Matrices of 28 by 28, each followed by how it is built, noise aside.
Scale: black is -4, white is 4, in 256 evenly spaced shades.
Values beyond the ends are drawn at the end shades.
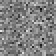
repeating rows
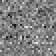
uneven rows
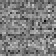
blocks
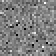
sparse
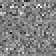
uneven rows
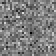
repeating rows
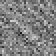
Toeplitz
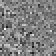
lower triangular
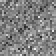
Hankel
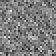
Toeplitz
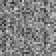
repeating rows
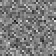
Toeplitz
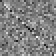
diagonal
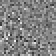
lower triangular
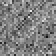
Hankel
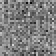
blocks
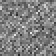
Hankel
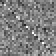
diagonal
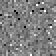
sparse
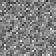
Hankel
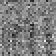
blocks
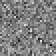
diagonal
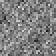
Hankel
